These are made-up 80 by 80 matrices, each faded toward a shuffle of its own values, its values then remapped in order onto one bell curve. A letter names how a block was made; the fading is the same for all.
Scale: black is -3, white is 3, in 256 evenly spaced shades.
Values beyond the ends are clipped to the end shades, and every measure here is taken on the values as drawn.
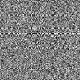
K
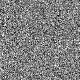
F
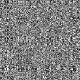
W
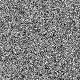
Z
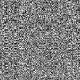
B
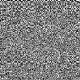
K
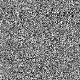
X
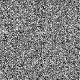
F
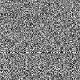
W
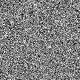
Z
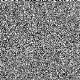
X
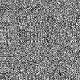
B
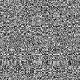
K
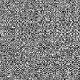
K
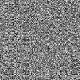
B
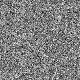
Z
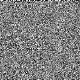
X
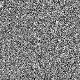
F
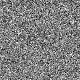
Z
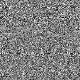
X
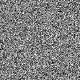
F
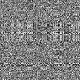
K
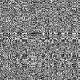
K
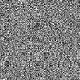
B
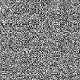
W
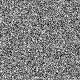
Z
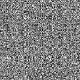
W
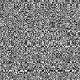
K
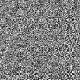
B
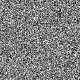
F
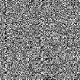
W
